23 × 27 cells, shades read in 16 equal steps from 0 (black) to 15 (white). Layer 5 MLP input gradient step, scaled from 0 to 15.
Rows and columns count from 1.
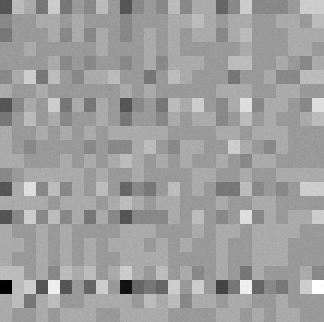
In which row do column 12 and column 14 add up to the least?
21
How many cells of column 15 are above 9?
13
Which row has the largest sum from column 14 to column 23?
8
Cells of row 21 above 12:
3
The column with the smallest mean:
1
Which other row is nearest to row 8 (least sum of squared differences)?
16
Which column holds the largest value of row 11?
20
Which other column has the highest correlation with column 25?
7
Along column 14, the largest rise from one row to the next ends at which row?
22
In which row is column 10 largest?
6
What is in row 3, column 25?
10
